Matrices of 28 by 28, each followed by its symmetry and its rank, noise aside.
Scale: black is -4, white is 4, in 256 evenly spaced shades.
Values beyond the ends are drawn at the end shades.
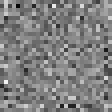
no symmetry, rank seven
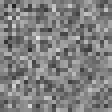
symmetric, rank six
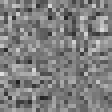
antisymmetric, rank six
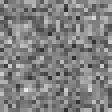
no symmetry, rank eight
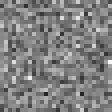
no symmetry, rank eight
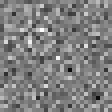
symmetric, rank eight
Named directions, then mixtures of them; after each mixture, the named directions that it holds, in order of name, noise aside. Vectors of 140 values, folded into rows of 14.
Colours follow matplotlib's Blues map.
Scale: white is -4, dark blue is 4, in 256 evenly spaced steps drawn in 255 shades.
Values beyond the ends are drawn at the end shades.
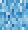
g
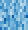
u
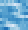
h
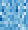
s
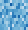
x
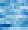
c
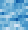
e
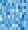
g, s.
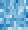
c, e, u.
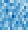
u, x.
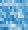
g, h, u.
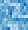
h, u, x.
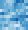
e.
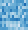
e, h, s.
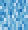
u.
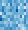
s.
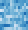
c, e, s.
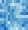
c, g, h.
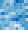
e.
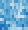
c, h, u.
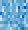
s.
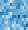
e, x.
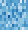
g, s.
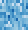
g, h.
